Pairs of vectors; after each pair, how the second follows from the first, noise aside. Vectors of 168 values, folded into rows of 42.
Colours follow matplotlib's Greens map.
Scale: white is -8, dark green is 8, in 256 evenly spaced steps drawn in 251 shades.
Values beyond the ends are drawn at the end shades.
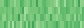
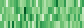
negated, scaled up.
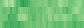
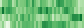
wrapped around, negated, scaled up.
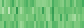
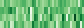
reversed, negated, scaled up.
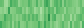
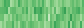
negated.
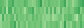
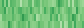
shuffled.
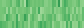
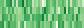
reversed, negated, scaled up.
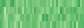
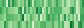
reversed, scaled up.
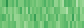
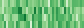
wrapped around, negated, scaled up.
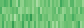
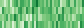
negated, scaled up.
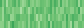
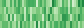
wrapped around, negated, scaled up.
